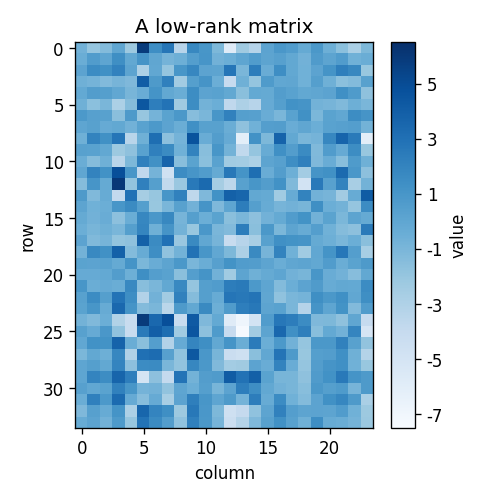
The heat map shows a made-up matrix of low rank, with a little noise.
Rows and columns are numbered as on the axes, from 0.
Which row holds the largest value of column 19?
12
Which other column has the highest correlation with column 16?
9
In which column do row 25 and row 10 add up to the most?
7
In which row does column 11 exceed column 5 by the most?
29
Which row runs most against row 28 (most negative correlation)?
13
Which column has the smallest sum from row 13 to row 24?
22
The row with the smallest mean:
24
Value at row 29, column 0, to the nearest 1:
0
